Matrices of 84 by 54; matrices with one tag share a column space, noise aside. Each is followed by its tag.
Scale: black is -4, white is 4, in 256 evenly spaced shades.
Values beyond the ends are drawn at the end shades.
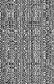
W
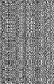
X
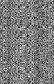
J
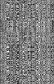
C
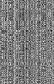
W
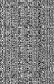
J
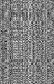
W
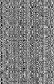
J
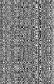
J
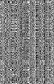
X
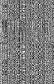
C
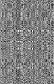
W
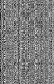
W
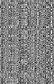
J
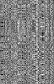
C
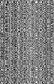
X
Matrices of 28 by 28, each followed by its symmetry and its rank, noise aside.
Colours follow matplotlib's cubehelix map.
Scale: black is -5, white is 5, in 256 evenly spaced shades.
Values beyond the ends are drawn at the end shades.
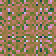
no symmetry, rank two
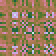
symmetric, rank two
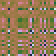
symmetric, rank one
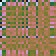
symmetric, rank one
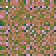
symmetric, rank two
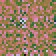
no symmetry, rank three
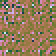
symmetric, rank three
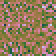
no symmetry, rank three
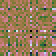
symmetric, rank one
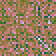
symmetric, rank three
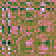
antisymmetric, rank two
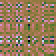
no symmetry, rank one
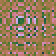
symmetric, rank two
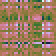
no symmetry, rank one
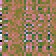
no symmetry, rank one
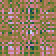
no symmetry, rank two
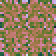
antisymmetric, rank two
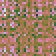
no symmetry, rank three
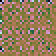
symmetric, rank two
